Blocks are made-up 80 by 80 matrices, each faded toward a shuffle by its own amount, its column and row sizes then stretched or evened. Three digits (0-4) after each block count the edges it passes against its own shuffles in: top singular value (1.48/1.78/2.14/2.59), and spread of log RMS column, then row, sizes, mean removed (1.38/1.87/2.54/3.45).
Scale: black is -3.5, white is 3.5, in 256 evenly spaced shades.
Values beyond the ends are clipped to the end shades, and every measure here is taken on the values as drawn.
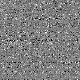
1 0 3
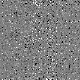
1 3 2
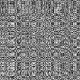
4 3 2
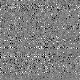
2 1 3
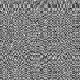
4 0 2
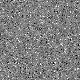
0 0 1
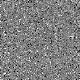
1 2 0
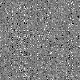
1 2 0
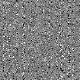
1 3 0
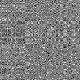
4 0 1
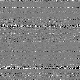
1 1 4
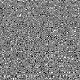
3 0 2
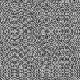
4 0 0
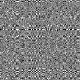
4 2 3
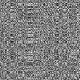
4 2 2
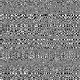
4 1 4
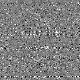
2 1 3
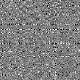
3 2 3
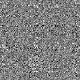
2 2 2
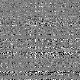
1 2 4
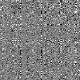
3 3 2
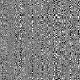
3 4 1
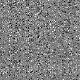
2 2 1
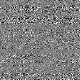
1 1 4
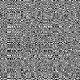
4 1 3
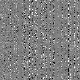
1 4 0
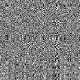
3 3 1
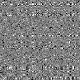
3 1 3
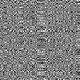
4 0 3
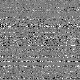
2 0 4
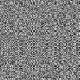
4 2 2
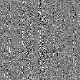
0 4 1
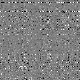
2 2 3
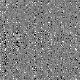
1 3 2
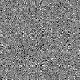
3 1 1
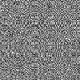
4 0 2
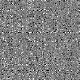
2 2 2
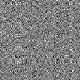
3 1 1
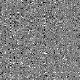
2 2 2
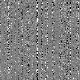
2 4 0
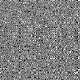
3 1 2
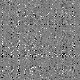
2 3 2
